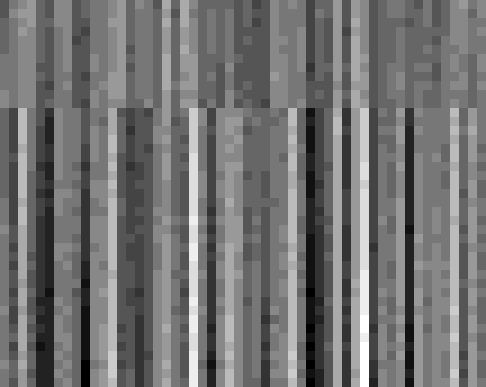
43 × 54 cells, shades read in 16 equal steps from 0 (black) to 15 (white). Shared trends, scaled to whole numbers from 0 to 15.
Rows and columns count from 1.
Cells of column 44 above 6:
20
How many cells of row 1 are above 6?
28
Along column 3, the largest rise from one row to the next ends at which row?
13
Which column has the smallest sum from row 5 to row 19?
35
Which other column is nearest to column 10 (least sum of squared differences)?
5
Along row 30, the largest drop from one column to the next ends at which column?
42
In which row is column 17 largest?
12
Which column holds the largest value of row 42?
41
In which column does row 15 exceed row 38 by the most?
10
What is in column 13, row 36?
11
